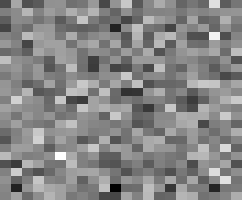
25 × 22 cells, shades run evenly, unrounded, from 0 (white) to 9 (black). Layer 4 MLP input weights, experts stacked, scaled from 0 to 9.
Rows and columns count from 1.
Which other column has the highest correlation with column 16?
11
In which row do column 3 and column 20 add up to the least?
5
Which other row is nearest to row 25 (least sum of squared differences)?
7
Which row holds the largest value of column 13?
12
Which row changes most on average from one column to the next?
24
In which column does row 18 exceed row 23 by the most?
21
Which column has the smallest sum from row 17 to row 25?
4
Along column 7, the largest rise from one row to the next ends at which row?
13
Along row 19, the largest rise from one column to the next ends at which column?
22
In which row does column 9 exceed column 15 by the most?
9
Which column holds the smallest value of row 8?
1
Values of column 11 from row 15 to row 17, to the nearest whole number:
2 5 4
